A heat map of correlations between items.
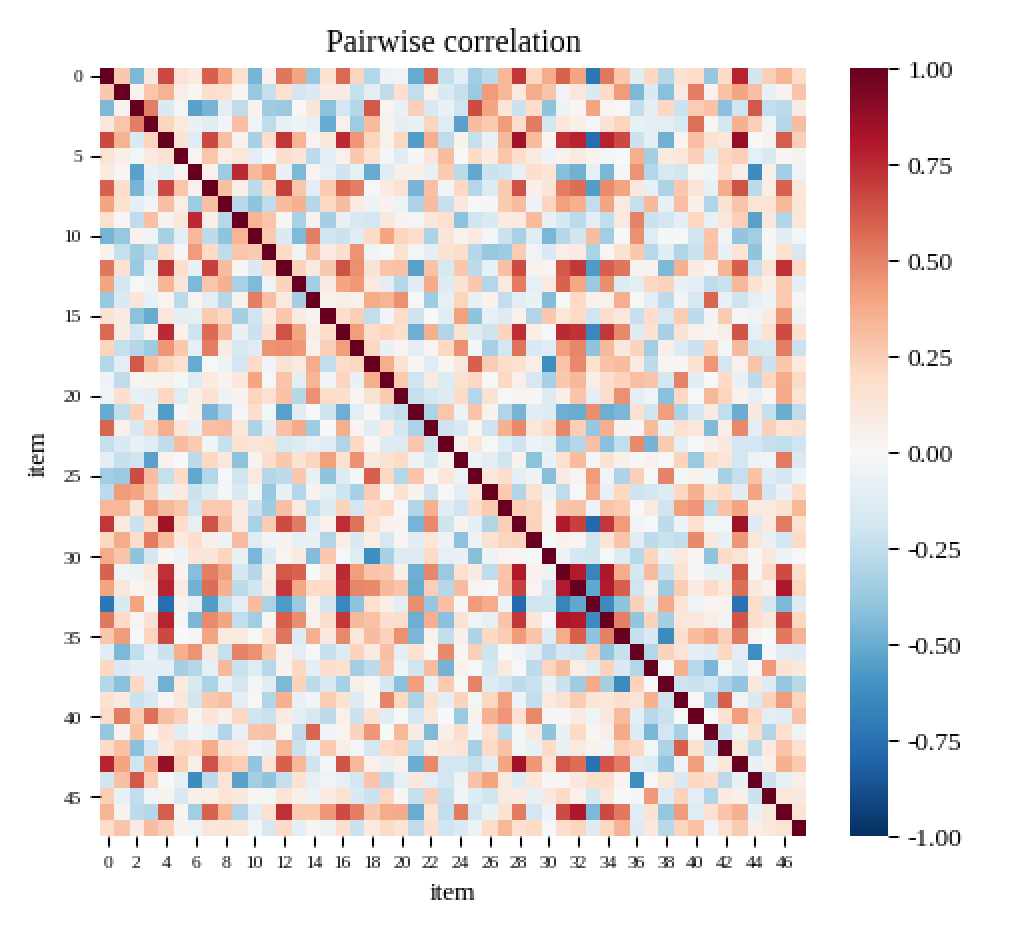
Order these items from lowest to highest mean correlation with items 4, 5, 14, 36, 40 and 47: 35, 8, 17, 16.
8, 17, 16, 35
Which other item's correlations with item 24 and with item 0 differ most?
43
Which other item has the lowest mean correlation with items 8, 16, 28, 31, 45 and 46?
33
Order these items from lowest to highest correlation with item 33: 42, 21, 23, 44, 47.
47, 42, 44, 23, 21
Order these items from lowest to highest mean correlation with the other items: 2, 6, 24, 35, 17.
6, 2, 24, 17, 35
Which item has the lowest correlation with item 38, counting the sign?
35
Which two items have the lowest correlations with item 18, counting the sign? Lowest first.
30, 6
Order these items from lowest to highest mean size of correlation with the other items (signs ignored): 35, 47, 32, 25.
47, 25, 35, 32
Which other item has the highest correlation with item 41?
14
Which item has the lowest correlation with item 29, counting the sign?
24
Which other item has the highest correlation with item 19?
39
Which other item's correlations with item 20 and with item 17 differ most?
13
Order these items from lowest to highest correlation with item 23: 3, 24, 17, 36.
3, 24, 17, 36
